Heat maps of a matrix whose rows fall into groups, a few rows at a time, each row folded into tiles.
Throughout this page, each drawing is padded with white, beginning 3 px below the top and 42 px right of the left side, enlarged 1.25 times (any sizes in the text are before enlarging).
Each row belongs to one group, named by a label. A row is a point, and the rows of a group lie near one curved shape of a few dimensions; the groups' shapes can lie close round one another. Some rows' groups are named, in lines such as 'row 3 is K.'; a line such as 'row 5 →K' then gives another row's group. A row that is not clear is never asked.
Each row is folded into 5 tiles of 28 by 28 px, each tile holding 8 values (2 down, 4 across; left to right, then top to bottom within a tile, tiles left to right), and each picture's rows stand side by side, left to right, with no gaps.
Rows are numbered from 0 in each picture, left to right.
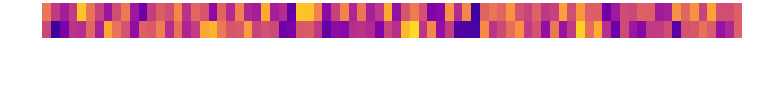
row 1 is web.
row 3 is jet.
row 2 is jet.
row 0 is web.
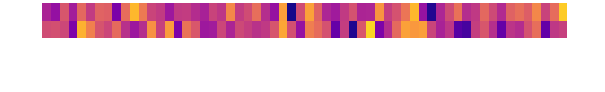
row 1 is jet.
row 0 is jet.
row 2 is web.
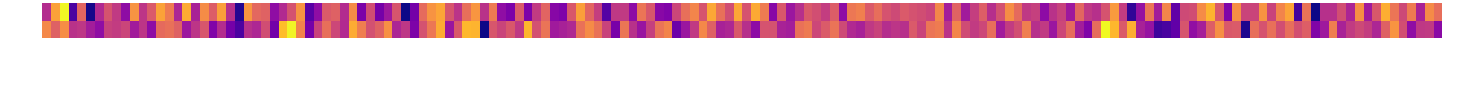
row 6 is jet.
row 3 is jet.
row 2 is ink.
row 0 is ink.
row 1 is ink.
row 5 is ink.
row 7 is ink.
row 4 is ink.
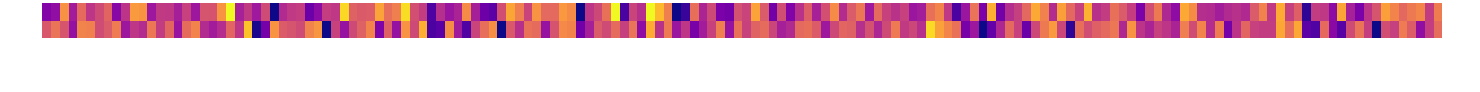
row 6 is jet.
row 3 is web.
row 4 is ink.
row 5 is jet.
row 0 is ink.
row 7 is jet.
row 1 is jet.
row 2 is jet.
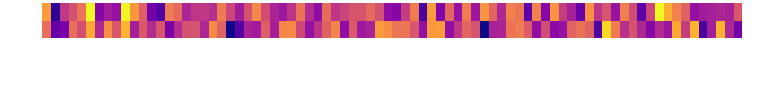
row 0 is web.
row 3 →jet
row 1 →web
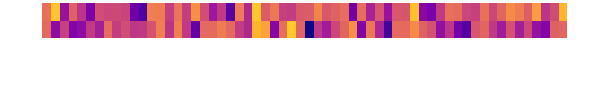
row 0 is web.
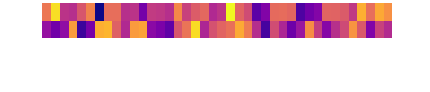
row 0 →jet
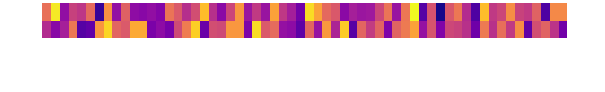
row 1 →jet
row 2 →ink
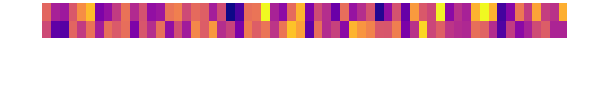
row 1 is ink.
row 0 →web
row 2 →web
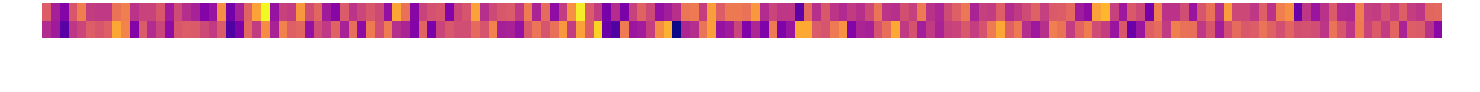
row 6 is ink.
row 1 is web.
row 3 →jet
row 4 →jet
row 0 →ink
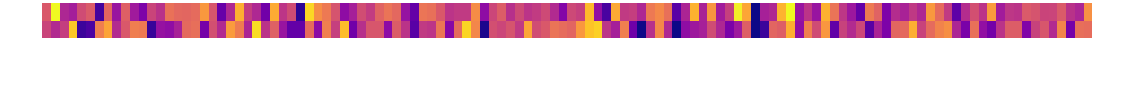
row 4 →web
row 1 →jet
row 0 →jet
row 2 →ink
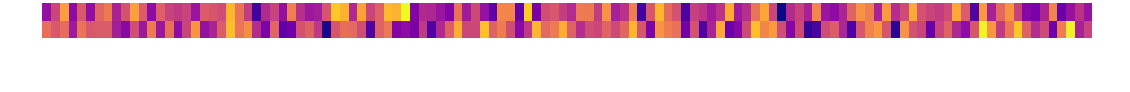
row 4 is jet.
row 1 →jet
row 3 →jet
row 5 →jet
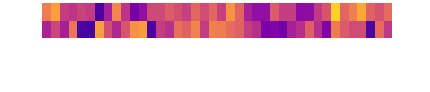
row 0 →jet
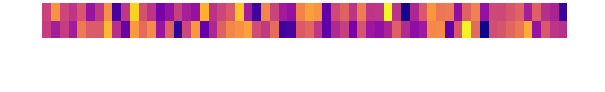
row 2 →ink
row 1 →web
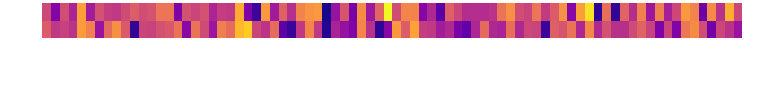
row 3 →ink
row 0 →ink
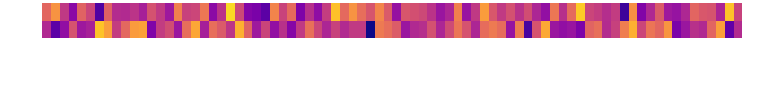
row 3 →jet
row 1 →web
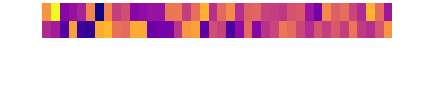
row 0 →jet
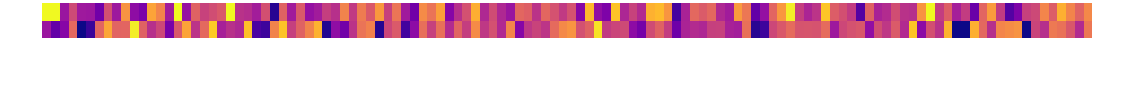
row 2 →web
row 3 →web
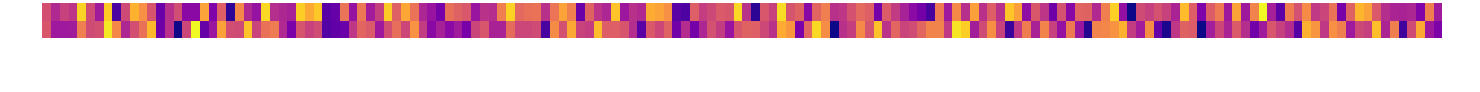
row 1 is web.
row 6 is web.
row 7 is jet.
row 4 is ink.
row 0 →jet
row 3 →web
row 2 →web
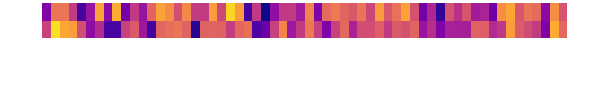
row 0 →jet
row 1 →ink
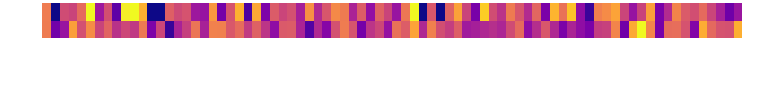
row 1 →ink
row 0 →web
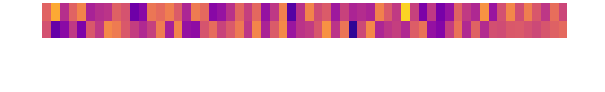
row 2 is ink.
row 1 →jet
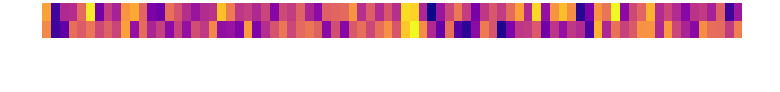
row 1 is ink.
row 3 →ink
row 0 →web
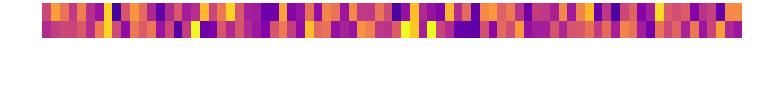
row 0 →jet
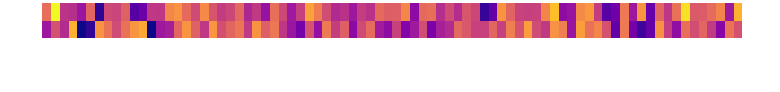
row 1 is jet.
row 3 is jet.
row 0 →jet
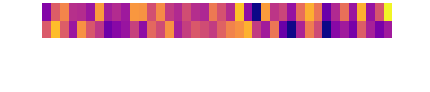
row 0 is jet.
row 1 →web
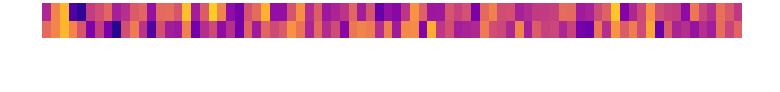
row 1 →ink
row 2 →jet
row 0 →web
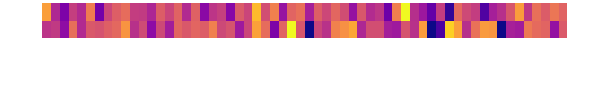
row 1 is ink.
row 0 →ink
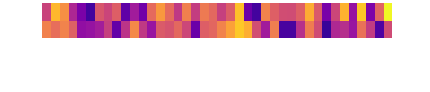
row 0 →web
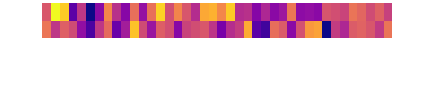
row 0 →ink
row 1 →jet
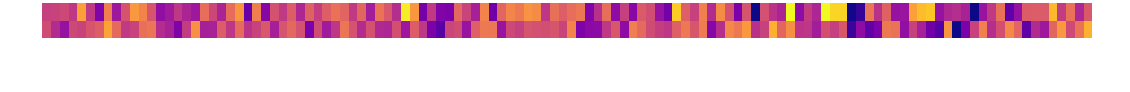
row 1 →ink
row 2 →ink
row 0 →jet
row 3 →web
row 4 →web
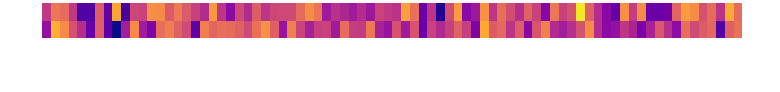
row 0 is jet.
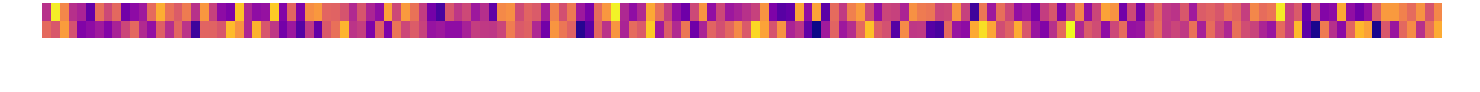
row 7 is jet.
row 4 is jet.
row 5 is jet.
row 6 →ink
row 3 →web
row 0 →web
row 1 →jet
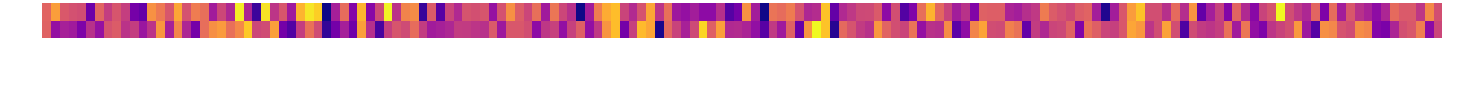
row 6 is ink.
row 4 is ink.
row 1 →web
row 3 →ink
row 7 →jet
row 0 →web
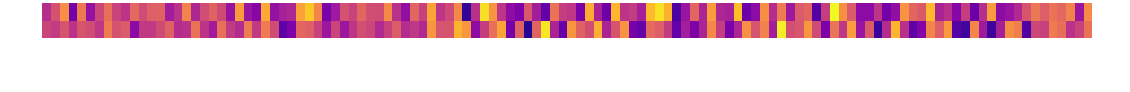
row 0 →ink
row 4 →jet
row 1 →web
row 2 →jet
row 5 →jet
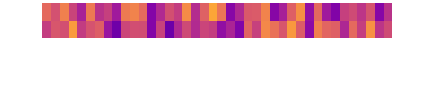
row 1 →ink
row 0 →web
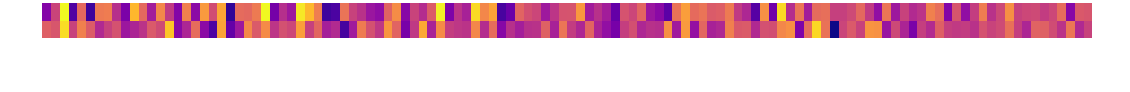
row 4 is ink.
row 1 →web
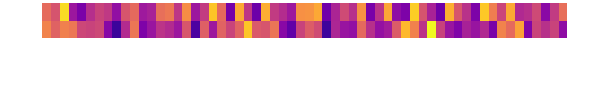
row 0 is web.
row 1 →web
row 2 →jet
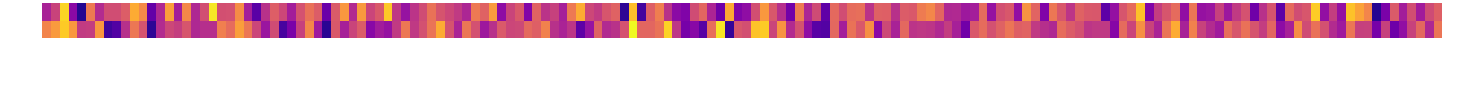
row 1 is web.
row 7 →web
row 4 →jet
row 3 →jet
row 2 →ink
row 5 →ink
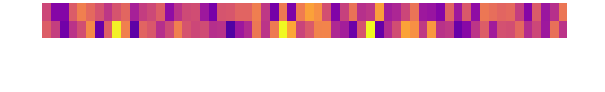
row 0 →ink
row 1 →jet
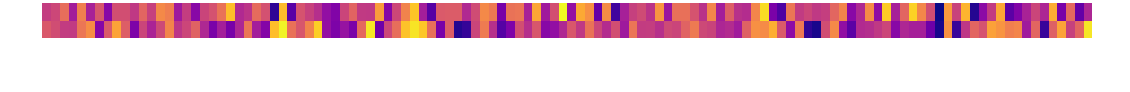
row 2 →web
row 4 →web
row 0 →ink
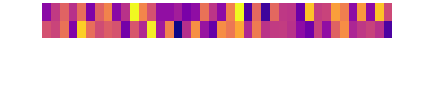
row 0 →jet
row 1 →ink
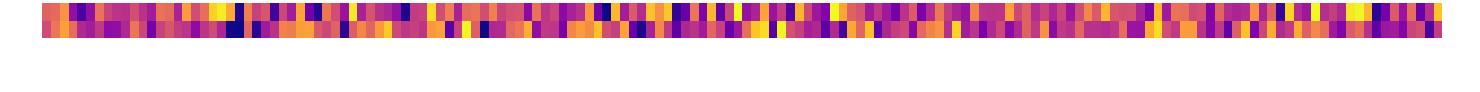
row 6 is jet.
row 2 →ink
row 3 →web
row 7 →web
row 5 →jet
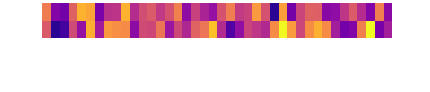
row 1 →jet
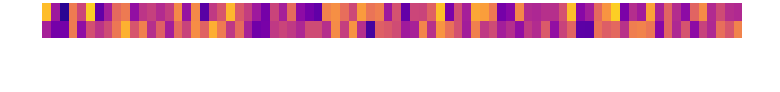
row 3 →web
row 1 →web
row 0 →ink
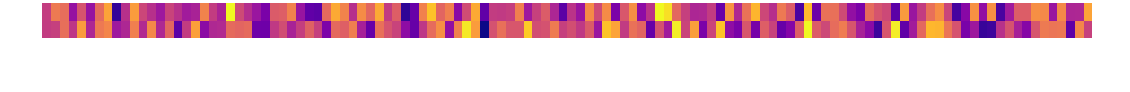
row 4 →jet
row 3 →jet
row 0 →jet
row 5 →jet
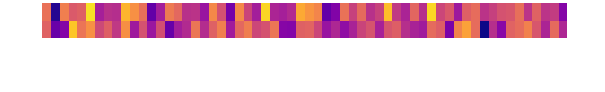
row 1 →web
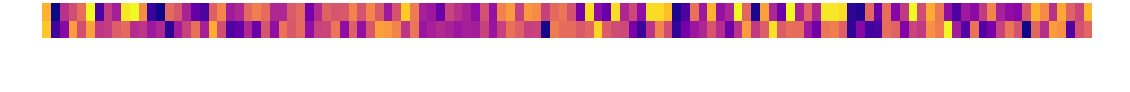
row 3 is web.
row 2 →web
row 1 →web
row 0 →web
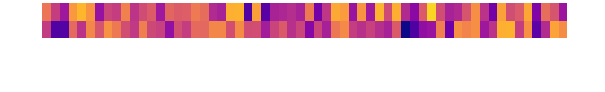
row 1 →ink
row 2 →web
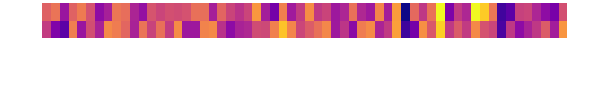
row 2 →web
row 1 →jet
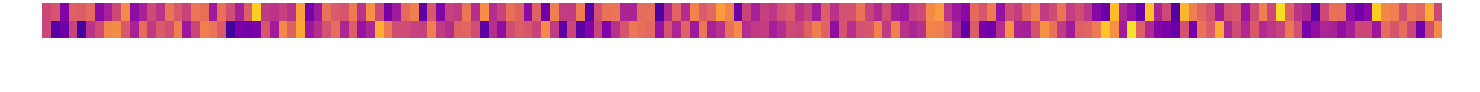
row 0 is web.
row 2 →ink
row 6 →jet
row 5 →jet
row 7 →web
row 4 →ink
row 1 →web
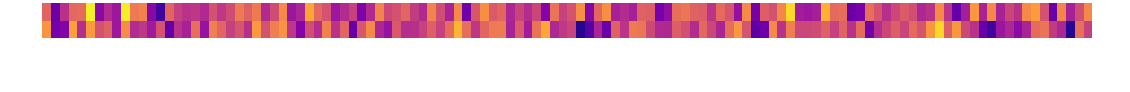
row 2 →jet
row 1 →jet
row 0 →web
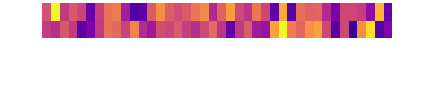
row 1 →jet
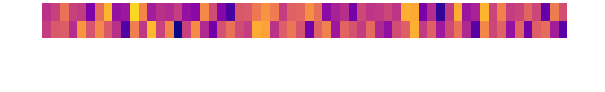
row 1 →ink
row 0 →jet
